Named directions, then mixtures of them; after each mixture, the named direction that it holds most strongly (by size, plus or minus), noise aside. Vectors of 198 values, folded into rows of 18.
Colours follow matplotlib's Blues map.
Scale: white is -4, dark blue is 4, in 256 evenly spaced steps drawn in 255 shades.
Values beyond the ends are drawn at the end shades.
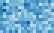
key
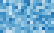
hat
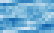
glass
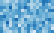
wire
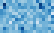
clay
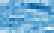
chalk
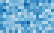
key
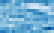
chalk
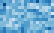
chalk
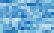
glass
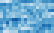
glass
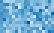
hat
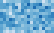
hat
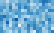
wire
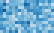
key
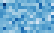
clay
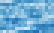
glass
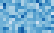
clay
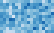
hat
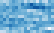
chalk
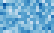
clay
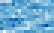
glass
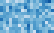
wire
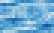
glass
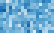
key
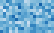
key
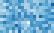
key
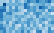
key
